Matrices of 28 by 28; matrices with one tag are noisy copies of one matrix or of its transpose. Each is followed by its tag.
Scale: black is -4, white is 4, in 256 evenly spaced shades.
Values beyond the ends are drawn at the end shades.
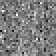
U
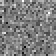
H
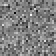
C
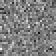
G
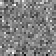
H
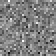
C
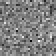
U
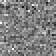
H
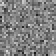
H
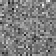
G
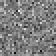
C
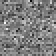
U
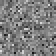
C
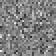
C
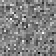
C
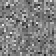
C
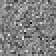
C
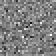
C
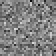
U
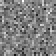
H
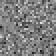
C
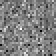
U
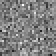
U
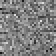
G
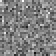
H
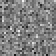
H
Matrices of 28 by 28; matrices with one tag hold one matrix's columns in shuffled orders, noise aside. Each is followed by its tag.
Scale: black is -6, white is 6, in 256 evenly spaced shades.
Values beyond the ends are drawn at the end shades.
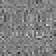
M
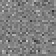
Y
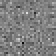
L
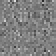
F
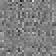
F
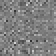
Y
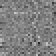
L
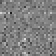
L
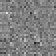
L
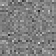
Y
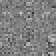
L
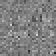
M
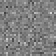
L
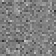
Y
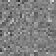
F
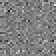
Y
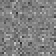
L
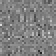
M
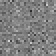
Y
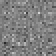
L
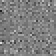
Y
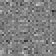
Y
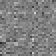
L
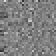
F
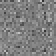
F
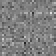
L
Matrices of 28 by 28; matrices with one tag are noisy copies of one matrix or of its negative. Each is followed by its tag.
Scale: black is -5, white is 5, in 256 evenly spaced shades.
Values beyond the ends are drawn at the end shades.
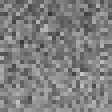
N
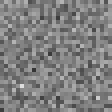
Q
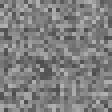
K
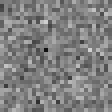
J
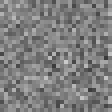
Q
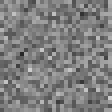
Q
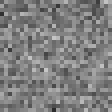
K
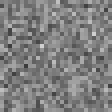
J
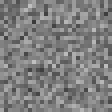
Q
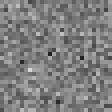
Q
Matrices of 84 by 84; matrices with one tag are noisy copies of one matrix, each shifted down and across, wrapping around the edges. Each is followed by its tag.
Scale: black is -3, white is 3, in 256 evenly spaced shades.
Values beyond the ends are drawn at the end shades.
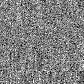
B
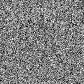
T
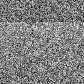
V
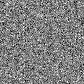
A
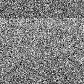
V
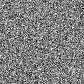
A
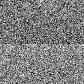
V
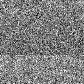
V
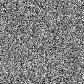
T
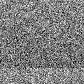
V
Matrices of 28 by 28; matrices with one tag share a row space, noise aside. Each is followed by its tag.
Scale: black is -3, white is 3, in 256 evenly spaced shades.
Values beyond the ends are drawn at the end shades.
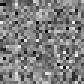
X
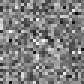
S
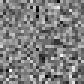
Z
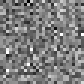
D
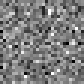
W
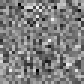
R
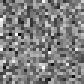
W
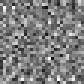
W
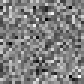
S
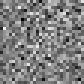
R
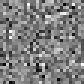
Z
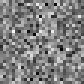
R
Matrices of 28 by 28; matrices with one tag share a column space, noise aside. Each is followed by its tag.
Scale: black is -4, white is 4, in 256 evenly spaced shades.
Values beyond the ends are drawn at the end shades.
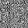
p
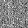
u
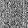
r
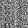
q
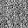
q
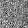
r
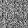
p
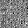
u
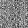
q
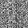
p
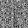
u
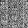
q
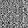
r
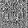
p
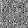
r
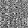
u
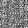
q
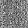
u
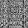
r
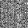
p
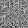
r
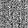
q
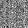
r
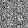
q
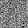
r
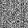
p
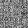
u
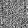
u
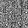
r
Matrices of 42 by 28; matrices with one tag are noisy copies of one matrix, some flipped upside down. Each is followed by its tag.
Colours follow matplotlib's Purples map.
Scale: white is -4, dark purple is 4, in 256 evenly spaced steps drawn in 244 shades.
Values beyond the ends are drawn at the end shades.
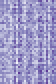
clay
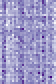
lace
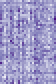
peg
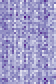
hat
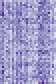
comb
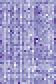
peg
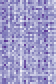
hat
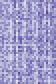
clay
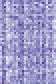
lace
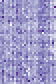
comb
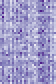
comb
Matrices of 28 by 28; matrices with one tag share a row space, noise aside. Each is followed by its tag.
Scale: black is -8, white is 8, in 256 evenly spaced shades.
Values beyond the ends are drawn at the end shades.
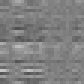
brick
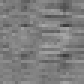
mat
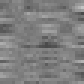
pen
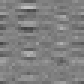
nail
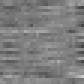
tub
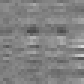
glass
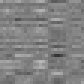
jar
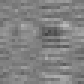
mat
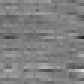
tub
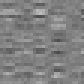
jar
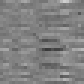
mat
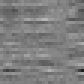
tub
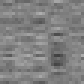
jar
